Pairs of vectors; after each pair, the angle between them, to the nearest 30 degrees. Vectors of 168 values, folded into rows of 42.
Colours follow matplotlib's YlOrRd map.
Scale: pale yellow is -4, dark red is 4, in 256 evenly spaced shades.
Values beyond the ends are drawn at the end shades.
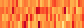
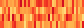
120 degrees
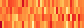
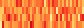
120 degrees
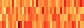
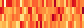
90 degrees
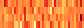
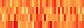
90 degrees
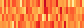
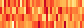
30 degrees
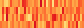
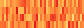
30 degrees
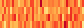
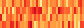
120 degrees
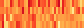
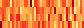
90 degrees
